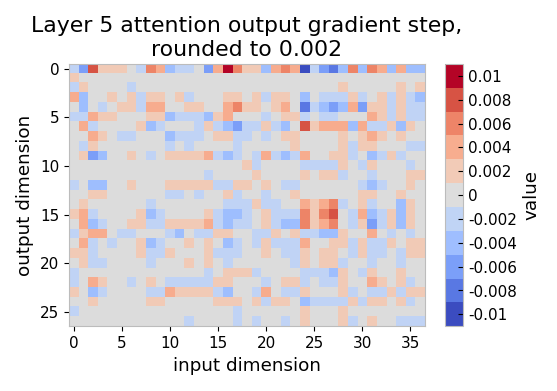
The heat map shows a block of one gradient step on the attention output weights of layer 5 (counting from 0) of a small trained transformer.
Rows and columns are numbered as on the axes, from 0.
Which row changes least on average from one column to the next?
1
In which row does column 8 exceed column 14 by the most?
0
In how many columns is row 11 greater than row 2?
7
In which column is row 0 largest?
16
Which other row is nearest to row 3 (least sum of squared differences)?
24
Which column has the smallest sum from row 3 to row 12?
36
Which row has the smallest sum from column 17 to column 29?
17
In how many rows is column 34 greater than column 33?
11
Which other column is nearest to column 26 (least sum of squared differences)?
27
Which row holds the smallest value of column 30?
4
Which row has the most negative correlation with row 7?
12
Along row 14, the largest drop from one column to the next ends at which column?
28
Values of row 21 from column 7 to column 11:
0 0 0 0 0
